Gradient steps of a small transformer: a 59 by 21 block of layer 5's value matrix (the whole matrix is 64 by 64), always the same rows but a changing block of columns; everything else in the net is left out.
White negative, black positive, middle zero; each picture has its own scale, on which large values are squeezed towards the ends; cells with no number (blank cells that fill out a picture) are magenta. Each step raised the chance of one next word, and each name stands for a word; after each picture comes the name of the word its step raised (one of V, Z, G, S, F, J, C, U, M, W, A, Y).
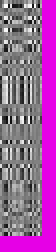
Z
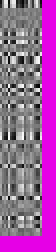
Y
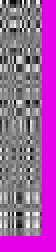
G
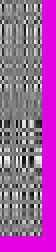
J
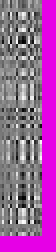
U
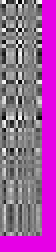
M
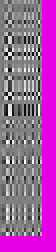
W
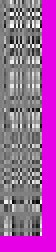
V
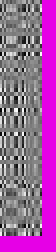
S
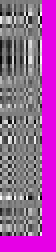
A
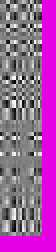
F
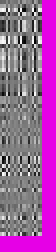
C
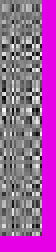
S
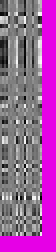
A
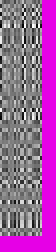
V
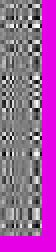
F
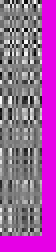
M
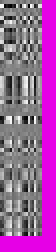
Z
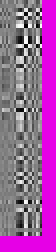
V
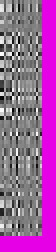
S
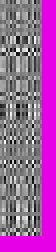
W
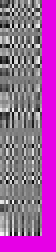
V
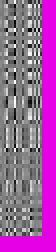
M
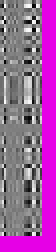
Z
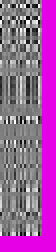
Z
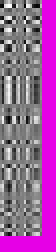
Z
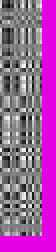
J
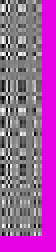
S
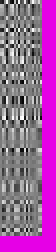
M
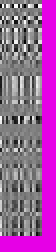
Z
